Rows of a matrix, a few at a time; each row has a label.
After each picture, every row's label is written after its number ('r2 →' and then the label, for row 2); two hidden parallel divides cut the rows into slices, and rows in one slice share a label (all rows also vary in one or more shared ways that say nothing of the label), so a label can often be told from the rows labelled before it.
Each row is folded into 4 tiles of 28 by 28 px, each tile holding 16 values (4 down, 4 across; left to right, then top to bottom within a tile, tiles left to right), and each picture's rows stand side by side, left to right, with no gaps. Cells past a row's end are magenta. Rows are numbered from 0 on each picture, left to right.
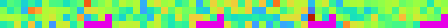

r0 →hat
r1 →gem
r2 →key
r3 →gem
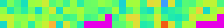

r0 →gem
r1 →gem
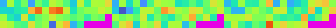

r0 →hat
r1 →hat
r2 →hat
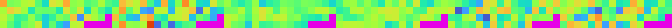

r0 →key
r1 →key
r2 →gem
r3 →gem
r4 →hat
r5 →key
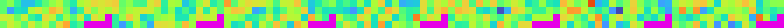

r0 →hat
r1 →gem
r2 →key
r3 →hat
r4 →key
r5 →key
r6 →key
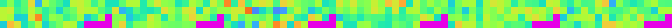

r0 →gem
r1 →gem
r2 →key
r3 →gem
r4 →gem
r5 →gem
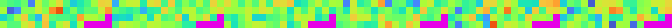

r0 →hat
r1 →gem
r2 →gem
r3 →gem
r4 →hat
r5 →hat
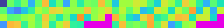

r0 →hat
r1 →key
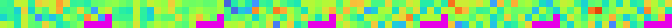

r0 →gem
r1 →gem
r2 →hat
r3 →key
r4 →key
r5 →hat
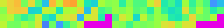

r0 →key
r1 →gem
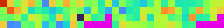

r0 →key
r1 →hat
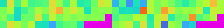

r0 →gem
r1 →hat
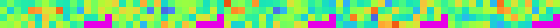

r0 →hat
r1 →key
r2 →key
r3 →hat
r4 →gem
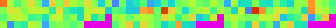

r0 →gem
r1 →hat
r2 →hat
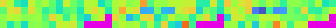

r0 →gem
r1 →key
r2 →key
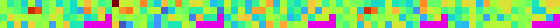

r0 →hat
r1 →key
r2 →hat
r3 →hat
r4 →gem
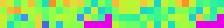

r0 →key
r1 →key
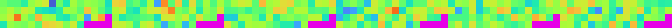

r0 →gem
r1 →gem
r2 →gem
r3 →hat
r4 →gem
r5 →key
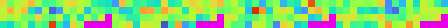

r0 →key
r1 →hat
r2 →hat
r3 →gem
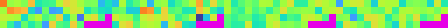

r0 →key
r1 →hat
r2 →gem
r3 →gem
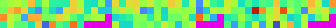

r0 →key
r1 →key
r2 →hat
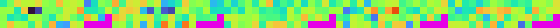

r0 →key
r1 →key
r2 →gem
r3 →hat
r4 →hat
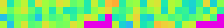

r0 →gem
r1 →gem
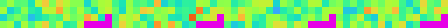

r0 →gem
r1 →hat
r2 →gem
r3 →hat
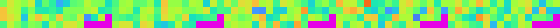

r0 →gem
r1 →gem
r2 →key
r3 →key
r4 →key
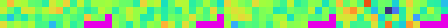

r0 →gem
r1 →gem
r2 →gem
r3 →key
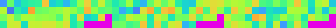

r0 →hat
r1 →hat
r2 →key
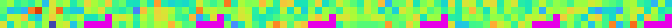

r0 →hat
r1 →hat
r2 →gem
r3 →gem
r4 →gem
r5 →key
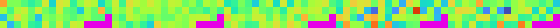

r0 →gem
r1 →gem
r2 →gem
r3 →key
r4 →key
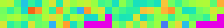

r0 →hat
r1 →hat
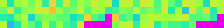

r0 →gem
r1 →gem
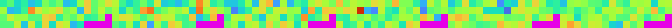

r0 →hat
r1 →hat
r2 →hat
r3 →key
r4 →gem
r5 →gem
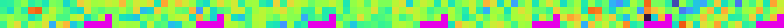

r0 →hat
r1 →key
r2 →gem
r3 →gem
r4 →gem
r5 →hat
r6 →hat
